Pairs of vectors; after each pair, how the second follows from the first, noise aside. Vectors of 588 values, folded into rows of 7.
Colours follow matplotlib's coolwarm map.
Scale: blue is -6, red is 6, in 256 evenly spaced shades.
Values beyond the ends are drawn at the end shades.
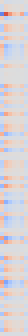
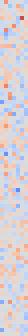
shuffled.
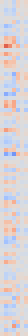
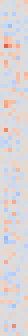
partly zeroed.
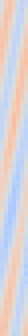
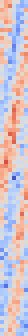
wrapped around, negated, scaled up.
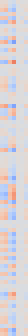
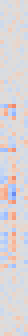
negated, partly zeroed.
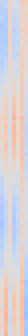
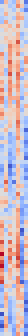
wrapped around, scaled up.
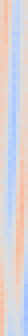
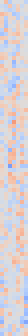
sign-scrambled.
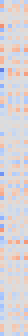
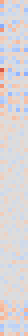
negated, partly zeroed.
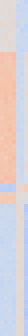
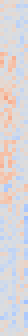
partly zeroed.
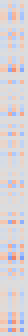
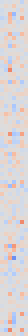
negated, partly zeroed.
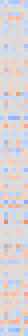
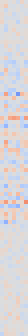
negated, partly zeroed.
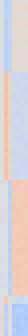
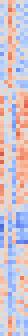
wrapped around, scaled up.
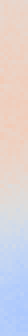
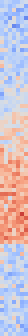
wrapped around, negated, scaled up.
